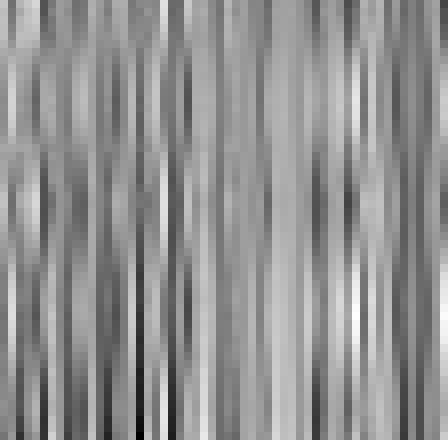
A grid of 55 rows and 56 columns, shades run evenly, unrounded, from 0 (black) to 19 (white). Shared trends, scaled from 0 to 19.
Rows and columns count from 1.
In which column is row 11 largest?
45
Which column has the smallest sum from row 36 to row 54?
18
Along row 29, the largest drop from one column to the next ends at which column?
22
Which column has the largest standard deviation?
56
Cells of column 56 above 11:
38
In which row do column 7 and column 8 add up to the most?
55
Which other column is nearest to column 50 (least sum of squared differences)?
54
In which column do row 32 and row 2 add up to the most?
21
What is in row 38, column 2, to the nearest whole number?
16
